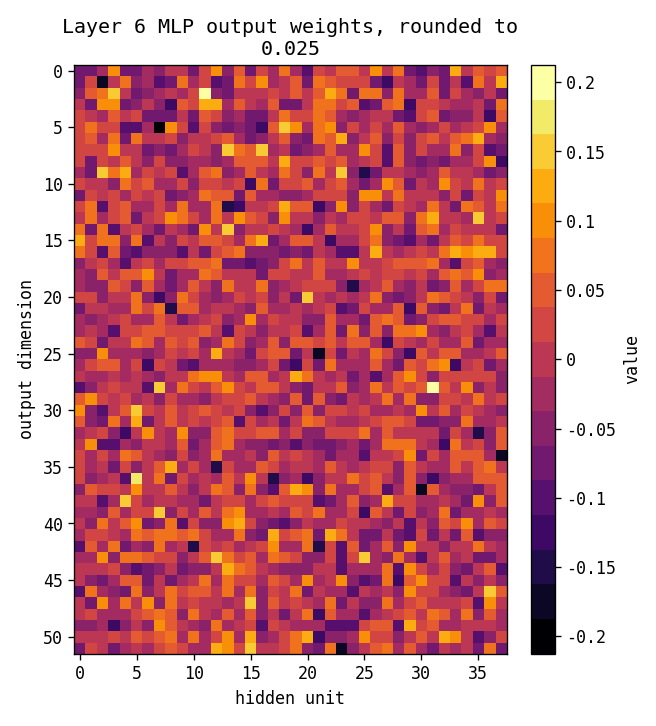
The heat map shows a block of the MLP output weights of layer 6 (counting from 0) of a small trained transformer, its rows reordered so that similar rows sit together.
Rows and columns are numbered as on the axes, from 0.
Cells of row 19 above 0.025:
9
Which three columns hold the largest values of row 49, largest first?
29, 7, 12
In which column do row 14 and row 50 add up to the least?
21
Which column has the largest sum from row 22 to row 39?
5
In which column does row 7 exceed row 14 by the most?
3
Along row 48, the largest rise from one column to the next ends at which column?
22
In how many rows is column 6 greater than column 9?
18
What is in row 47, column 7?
-0.05
